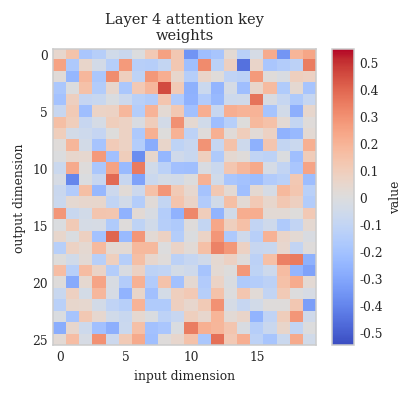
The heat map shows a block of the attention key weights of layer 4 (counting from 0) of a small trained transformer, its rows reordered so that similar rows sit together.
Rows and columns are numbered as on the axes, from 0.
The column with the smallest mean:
5
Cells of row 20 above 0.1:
5
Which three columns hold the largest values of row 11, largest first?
4, 11, 18
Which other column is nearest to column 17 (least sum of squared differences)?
2
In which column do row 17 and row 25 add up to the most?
12
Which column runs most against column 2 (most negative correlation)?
1
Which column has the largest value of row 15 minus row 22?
19
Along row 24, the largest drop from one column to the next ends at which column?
7
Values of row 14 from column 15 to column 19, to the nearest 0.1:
0.2 0 0 0 0.1
